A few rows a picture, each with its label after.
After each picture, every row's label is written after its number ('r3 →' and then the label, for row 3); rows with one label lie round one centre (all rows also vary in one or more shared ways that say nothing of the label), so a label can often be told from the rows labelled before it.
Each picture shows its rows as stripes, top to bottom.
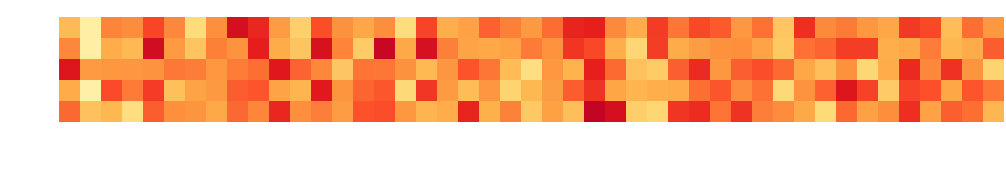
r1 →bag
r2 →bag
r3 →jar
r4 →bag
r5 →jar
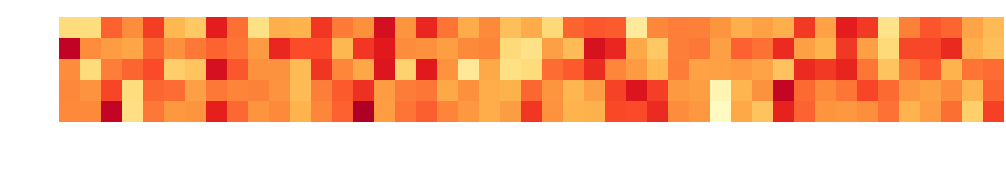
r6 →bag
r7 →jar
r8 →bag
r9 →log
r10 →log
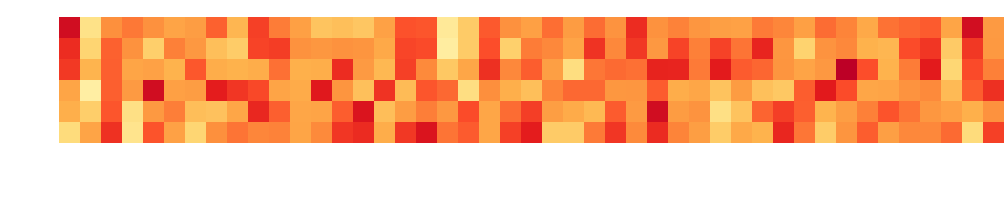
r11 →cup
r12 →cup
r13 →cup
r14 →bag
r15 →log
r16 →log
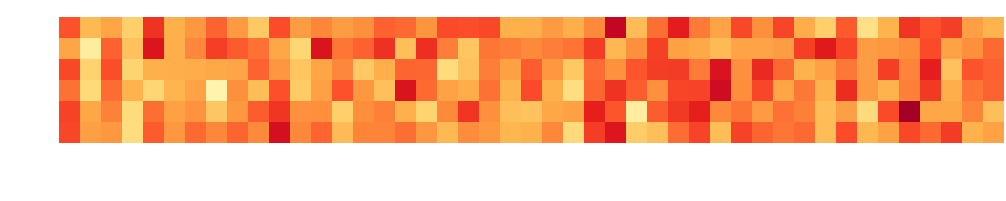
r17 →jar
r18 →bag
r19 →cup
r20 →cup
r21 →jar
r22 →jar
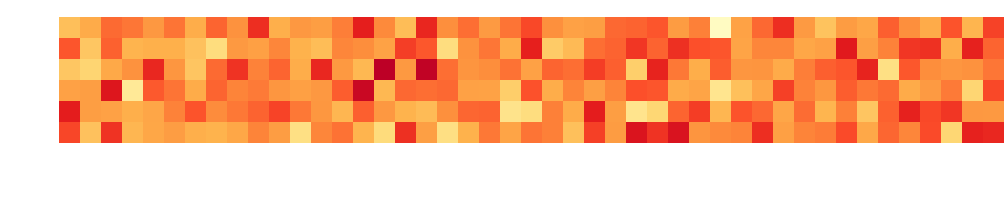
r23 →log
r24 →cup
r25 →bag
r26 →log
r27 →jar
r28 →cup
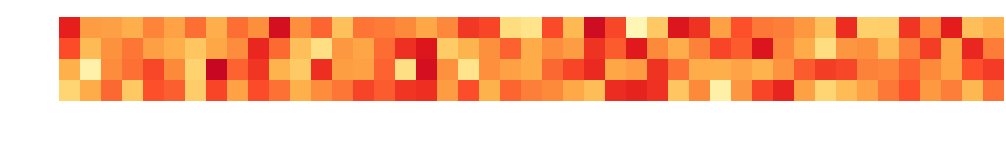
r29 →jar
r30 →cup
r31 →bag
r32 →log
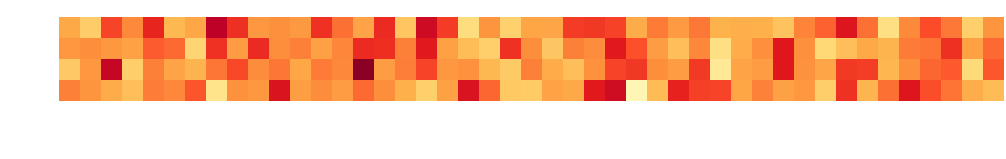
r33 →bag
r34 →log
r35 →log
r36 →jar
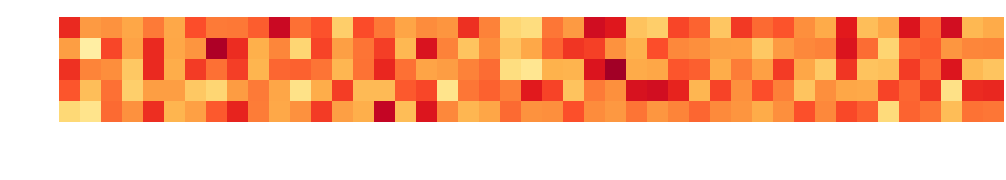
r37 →jar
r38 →bag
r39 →jar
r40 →cup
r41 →bag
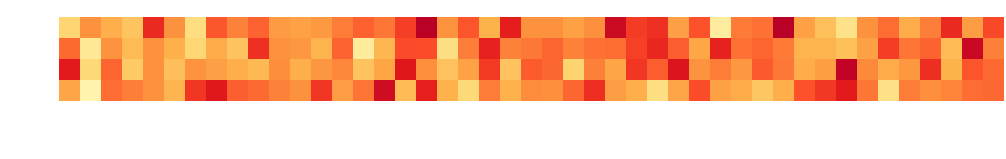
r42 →log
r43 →cup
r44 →cup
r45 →bag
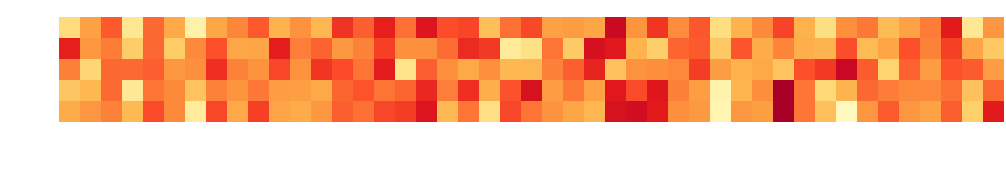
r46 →log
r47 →jar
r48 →bag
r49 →log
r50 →log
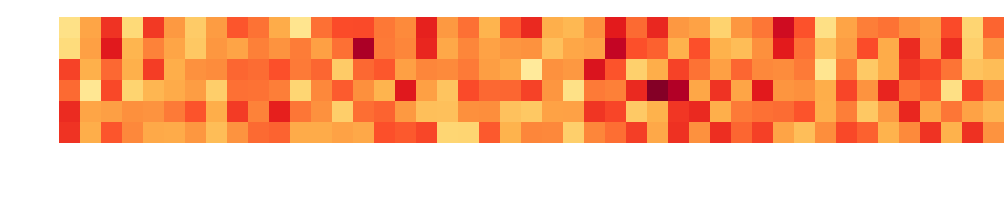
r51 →log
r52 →log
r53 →jar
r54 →cup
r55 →jar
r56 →cup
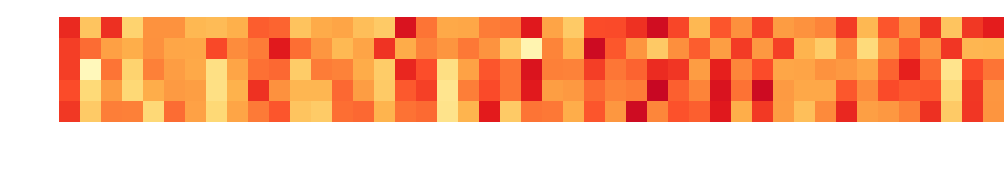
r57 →cup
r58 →jar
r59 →cup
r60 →cup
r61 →cup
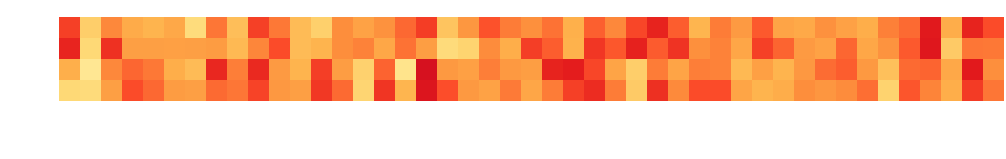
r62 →cup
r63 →cup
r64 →bag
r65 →bag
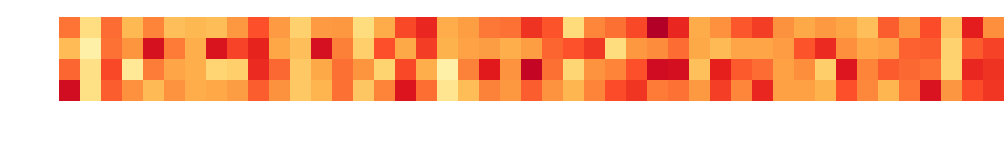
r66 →cup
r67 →bag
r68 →cup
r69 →cup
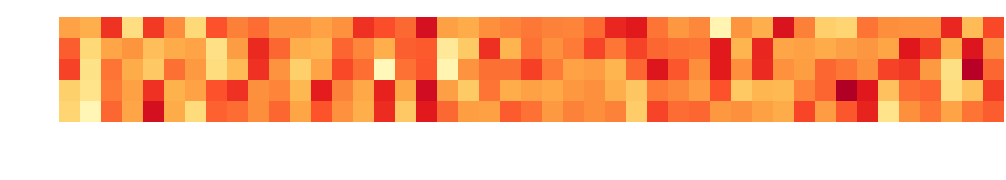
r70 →log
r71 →cup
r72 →cup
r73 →bag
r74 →bag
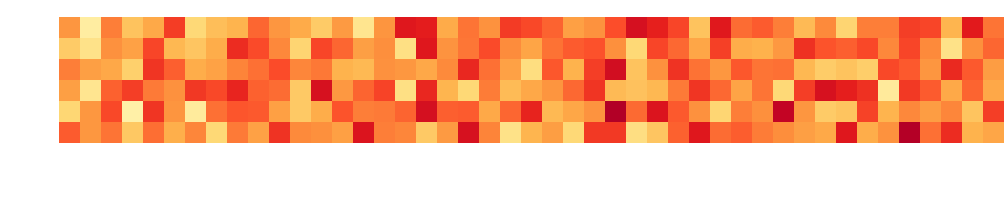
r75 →cup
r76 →bag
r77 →jar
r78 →bag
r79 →log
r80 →jar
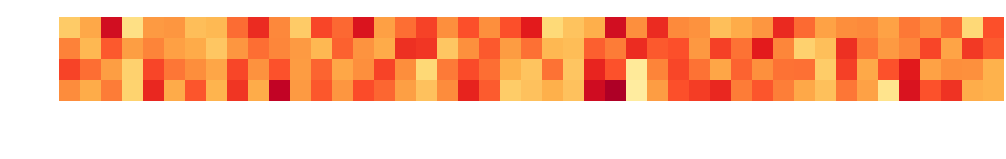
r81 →log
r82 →cup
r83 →jar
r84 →jar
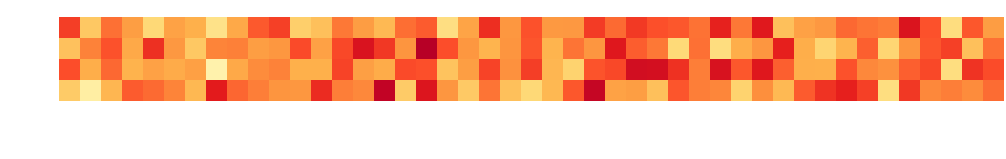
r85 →cup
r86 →log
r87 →cup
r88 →bag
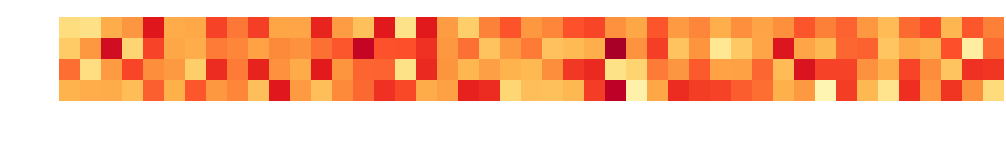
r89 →bag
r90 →log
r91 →bag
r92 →jar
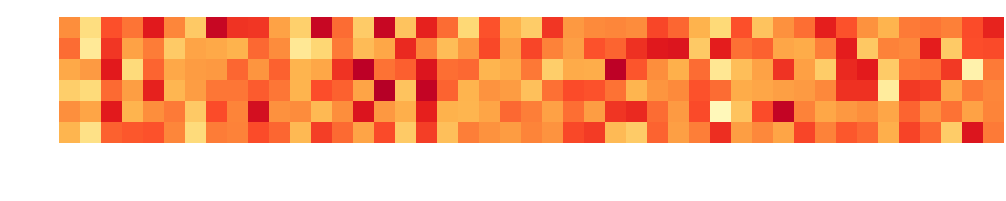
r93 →bag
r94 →cup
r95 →log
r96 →bag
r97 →log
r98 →bag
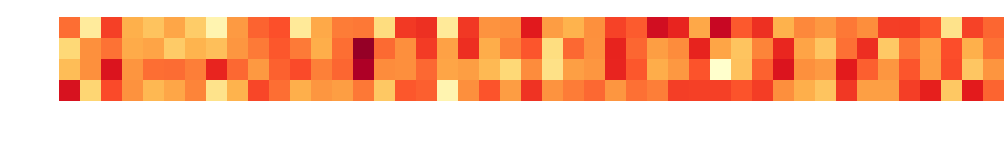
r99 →cup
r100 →log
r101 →log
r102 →cup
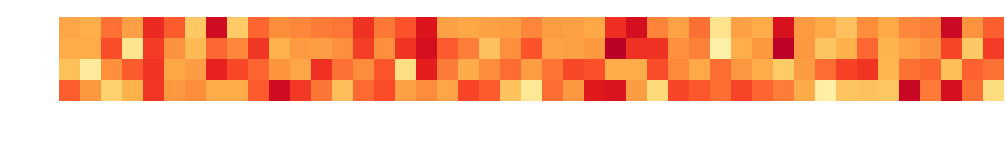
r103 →log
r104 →log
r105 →bag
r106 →jar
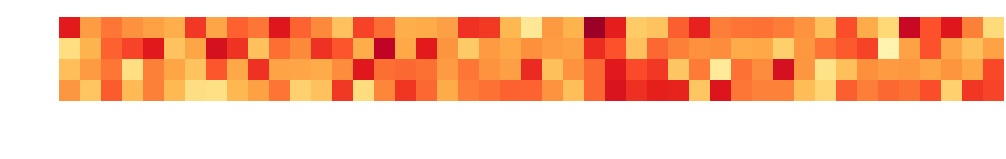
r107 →jar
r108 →bag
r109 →log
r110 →cup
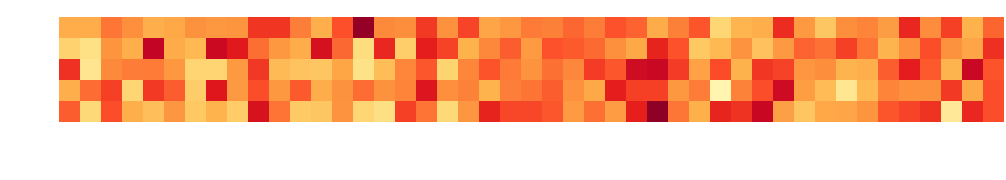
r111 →log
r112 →bag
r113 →cup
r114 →log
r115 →cup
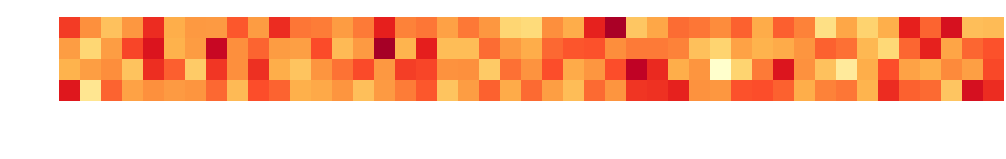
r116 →jar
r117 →bag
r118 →log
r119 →cup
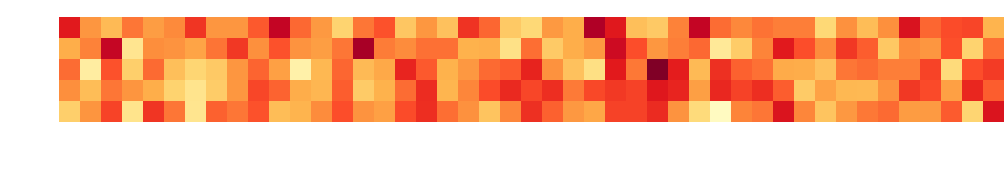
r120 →jar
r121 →log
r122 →cup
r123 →cup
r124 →log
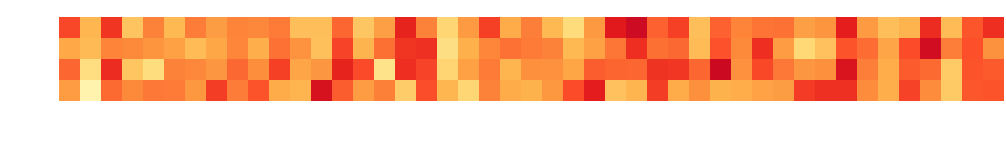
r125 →cup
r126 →cup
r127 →cup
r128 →bag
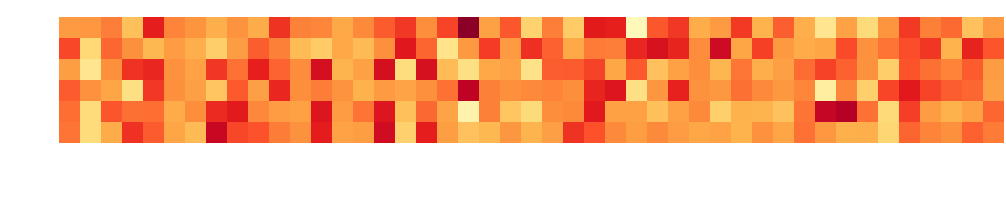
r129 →jar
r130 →cup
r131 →bag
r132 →jar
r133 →bag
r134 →bag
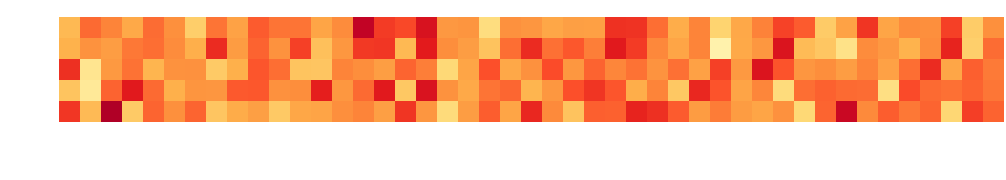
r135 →log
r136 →log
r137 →cup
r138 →bag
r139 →cup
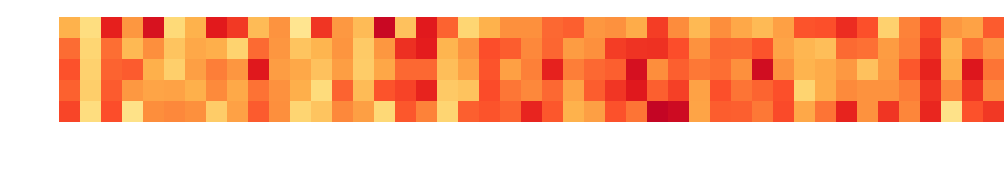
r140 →bag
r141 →cup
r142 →cup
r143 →cup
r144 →cup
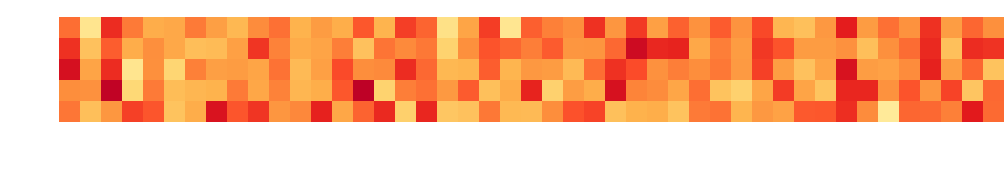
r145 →cup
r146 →cup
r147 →cup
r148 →log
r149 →bag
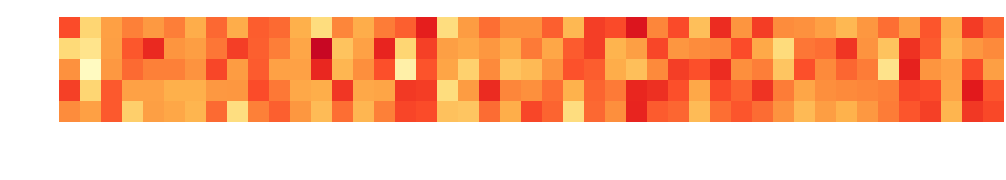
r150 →cup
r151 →bag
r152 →bag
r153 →cup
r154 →cup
